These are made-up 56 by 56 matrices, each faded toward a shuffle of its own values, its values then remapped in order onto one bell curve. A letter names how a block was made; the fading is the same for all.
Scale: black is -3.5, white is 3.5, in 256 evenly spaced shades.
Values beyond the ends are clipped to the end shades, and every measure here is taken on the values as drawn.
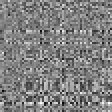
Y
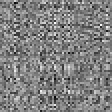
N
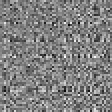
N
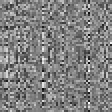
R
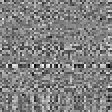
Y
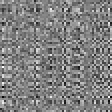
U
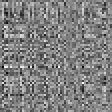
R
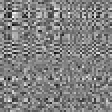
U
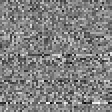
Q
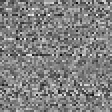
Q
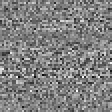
Q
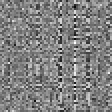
R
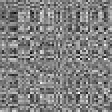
U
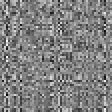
R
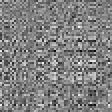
Y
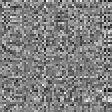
N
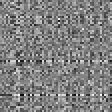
Y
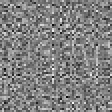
N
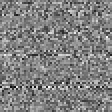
Q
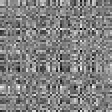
U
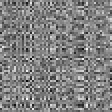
U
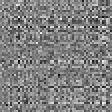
Y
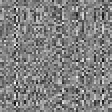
R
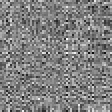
N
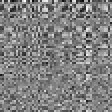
Y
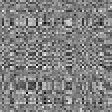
U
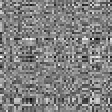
Y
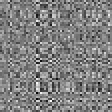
U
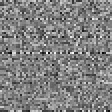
Q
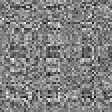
N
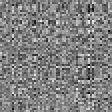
N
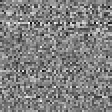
Q
